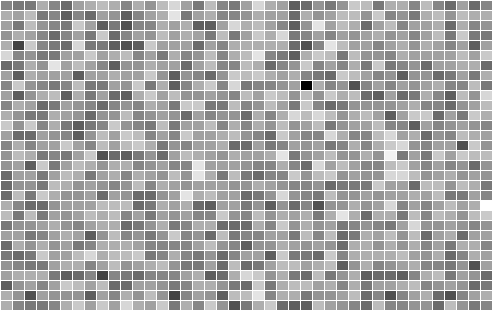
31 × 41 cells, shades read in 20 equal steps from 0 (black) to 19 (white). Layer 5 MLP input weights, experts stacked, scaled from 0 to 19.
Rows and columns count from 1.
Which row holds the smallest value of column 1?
29
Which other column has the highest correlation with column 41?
1
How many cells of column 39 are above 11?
16
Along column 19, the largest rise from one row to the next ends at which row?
24
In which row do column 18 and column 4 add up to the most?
20
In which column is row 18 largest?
17
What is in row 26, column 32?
13
